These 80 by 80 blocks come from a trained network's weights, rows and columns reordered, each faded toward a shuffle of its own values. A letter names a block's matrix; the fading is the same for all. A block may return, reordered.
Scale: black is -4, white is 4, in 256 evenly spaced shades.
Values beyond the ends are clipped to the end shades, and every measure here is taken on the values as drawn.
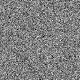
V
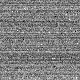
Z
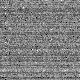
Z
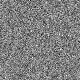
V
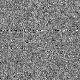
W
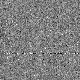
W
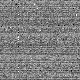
Z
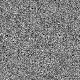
V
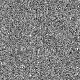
W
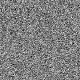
V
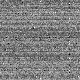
Z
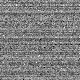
Z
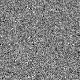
W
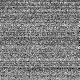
Z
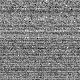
Z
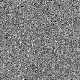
W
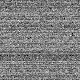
Z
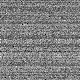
Z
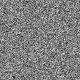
V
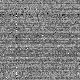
Z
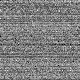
Z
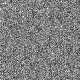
V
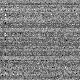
Z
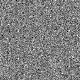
W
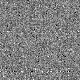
W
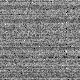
Z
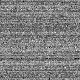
Z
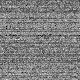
Z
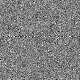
W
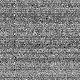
Z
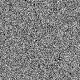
V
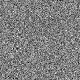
V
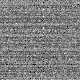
Z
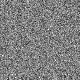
V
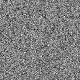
V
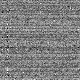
Z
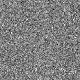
W
